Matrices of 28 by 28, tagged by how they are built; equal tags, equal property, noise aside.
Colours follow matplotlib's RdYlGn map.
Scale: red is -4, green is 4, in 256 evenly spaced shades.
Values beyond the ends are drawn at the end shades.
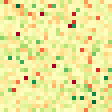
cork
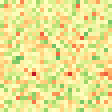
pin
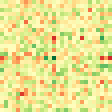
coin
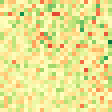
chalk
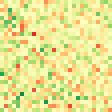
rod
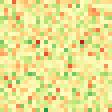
pin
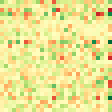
coin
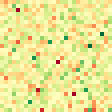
cork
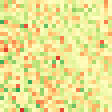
rod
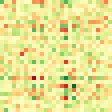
coin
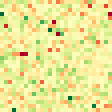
cork
